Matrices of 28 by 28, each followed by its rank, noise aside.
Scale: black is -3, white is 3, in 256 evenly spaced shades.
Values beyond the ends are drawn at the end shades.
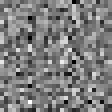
six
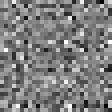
five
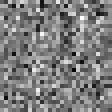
eight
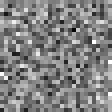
eight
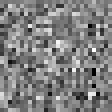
six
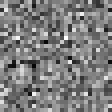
eight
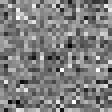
five
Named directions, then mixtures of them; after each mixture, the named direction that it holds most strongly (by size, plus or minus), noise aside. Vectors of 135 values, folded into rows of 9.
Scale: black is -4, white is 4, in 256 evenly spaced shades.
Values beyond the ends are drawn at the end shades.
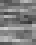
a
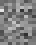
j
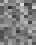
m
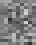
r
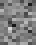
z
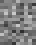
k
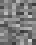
k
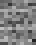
a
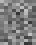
r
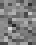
z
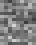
z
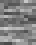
a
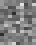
k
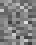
r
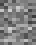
j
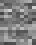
a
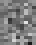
r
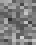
r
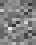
z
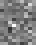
z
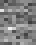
a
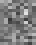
r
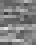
a
